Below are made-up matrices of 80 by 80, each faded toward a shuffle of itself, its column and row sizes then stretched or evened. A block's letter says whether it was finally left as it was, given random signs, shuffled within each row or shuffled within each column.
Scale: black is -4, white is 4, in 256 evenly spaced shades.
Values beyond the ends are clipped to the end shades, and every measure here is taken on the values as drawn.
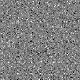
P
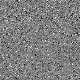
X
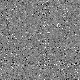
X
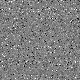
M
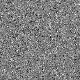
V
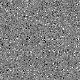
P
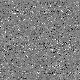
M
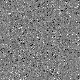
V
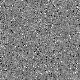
V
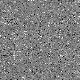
X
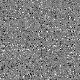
P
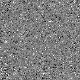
X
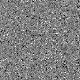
P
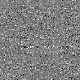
P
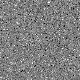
M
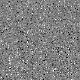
X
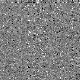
P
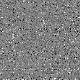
P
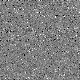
M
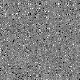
P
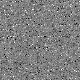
M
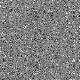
P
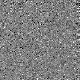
P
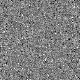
V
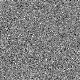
M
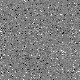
X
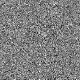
X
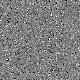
V
